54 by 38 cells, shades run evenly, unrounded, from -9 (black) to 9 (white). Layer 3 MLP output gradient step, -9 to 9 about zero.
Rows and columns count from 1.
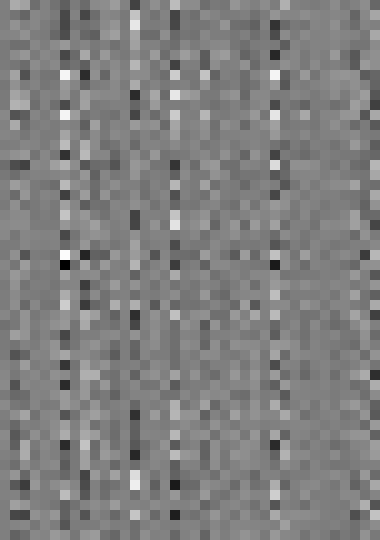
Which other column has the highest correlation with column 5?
22
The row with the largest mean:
12
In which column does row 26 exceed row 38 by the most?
38
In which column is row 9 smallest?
29
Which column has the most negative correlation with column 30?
2
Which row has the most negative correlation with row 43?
48
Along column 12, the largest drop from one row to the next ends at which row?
32
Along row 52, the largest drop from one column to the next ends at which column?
18
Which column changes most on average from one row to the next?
7
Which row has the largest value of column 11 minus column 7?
27
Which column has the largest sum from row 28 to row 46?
9
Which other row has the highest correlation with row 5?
40
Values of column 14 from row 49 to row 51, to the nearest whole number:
8 -1 0
